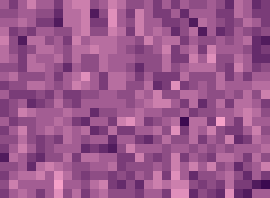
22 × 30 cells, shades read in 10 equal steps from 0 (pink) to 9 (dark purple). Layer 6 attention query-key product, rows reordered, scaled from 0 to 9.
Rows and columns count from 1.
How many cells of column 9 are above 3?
12
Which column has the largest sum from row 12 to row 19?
1
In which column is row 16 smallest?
26
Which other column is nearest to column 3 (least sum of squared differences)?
8
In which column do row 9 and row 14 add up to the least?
25
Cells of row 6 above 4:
12
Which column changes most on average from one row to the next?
21
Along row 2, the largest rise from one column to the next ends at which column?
11
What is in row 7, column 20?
6
